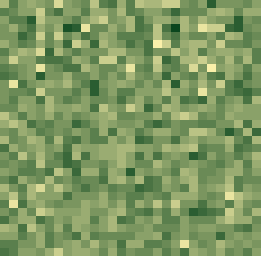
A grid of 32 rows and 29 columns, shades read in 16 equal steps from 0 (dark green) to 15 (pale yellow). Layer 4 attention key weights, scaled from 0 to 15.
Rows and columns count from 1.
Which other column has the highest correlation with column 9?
12
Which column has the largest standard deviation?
5
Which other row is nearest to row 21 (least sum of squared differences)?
30
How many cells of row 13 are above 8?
5
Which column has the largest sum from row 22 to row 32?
26
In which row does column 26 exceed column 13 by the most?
25
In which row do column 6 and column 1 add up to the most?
15
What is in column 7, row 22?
11
